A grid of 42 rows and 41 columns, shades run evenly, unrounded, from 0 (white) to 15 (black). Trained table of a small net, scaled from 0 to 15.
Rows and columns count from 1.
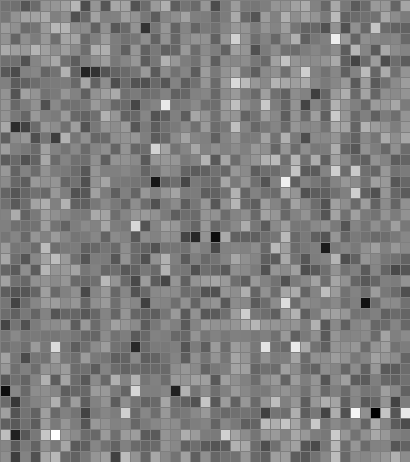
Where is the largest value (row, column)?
38, 38
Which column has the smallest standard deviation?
26
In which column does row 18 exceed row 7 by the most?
31
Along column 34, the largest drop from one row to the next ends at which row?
4
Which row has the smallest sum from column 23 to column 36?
8
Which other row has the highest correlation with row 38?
16
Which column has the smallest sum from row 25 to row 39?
30
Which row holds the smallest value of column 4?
5
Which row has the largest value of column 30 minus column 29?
17
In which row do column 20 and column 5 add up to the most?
22
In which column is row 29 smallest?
25
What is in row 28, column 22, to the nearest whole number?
6
